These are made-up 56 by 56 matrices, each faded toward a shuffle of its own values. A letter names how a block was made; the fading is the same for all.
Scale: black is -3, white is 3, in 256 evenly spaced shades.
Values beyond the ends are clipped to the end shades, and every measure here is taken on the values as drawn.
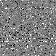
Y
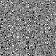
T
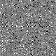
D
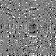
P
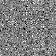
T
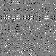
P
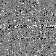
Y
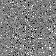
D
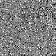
T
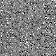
D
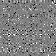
P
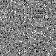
T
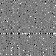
P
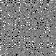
P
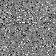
Y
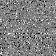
Y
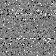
Y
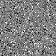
T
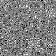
T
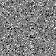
T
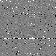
P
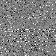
Y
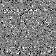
Y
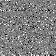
Y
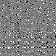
P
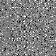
D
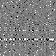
P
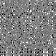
P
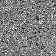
T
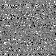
Y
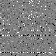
P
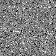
Y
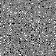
D
